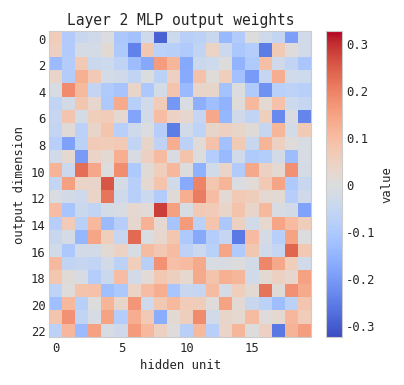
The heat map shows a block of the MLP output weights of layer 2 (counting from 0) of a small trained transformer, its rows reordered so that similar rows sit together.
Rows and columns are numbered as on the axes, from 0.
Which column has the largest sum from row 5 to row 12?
4
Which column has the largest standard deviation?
8
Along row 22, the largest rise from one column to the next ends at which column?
18
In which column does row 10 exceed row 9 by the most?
2
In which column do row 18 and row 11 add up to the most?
11
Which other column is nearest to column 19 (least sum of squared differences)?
7
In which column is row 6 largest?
12
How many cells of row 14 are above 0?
12
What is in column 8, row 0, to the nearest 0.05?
-0.3
